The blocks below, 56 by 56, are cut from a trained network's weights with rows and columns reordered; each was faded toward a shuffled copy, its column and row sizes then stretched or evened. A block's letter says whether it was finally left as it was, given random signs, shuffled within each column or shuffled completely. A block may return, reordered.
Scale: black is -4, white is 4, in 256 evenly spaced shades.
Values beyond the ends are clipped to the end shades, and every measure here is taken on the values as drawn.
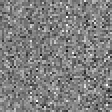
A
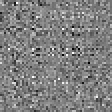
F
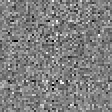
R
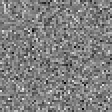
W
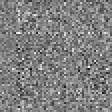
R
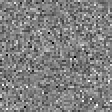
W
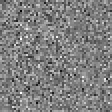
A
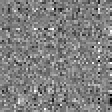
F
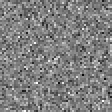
W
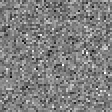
W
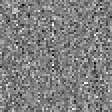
A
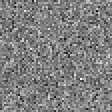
W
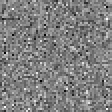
A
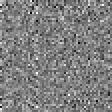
F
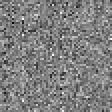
A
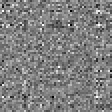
F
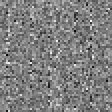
A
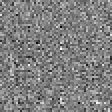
F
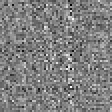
F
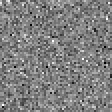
W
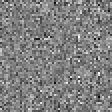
R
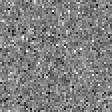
W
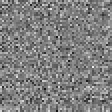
F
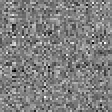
F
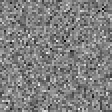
W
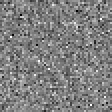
W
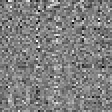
F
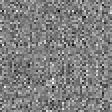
F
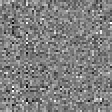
F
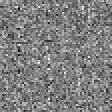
A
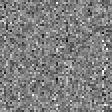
A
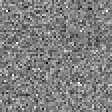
W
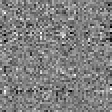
F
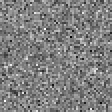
W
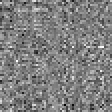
F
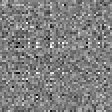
F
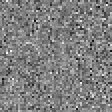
A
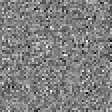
R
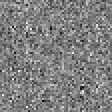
R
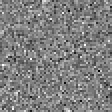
W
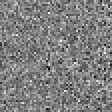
A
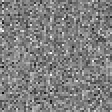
A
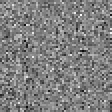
A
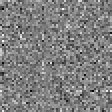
R
